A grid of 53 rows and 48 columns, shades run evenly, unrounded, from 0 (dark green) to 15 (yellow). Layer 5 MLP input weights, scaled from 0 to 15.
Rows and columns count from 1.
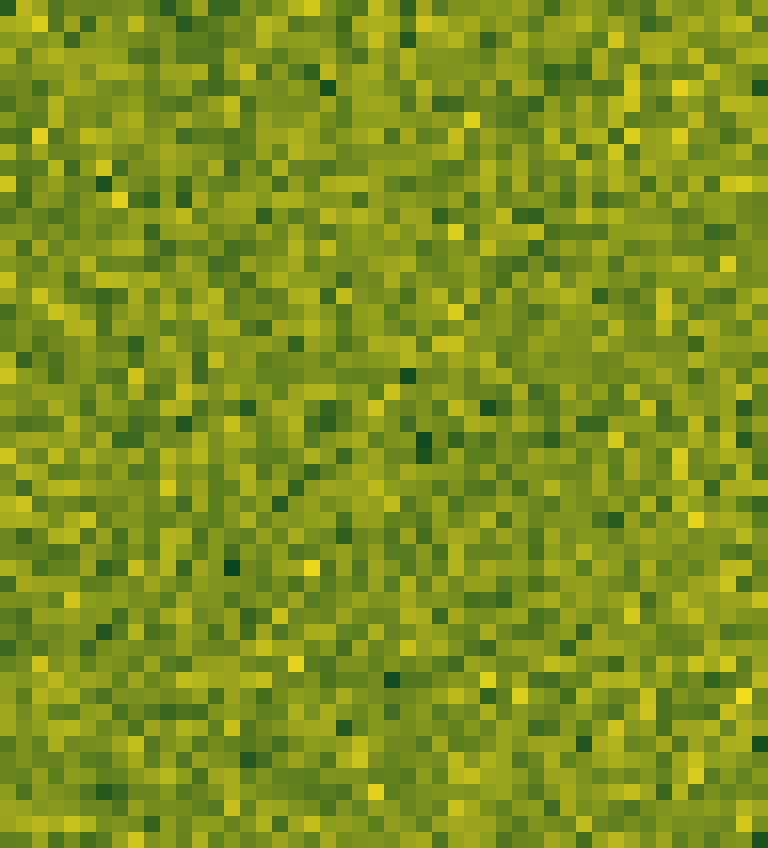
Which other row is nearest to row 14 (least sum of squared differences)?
35
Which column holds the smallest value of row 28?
27
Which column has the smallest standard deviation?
10
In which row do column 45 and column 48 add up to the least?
53
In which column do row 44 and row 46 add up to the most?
47
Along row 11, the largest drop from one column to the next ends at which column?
8
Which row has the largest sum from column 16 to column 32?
2
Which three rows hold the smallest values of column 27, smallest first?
28, 29, 34
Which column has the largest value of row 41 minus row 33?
39
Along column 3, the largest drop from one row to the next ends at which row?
3
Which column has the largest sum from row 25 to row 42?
46
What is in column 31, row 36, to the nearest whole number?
10
